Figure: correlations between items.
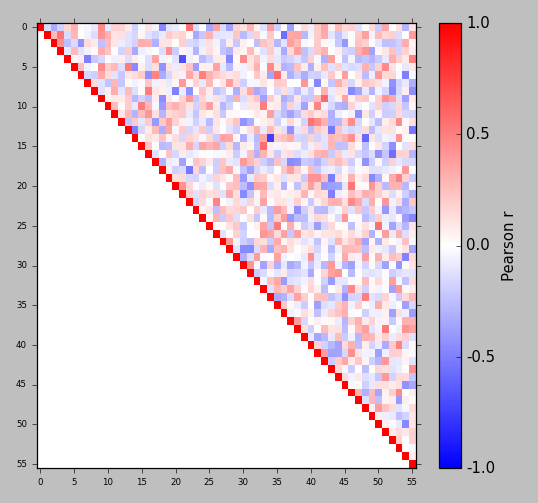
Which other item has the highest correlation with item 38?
51
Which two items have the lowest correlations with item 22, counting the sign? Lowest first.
18, 8
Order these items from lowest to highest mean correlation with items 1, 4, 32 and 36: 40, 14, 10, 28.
28, 14, 10, 40
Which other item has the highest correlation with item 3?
1
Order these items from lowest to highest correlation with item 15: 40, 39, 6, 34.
39, 40, 34, 6
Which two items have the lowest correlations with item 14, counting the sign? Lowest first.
34, 48
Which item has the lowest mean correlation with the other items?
30
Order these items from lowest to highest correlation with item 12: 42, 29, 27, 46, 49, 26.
49, 27, 26, 29, 42, 46
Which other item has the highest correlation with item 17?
6
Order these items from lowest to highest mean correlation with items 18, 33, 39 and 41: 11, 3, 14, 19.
3, 11, 14, 19
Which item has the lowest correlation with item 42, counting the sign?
20
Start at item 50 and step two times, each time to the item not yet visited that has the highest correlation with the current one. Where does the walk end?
35
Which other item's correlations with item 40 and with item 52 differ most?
16
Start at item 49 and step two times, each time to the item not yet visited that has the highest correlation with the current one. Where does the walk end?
46
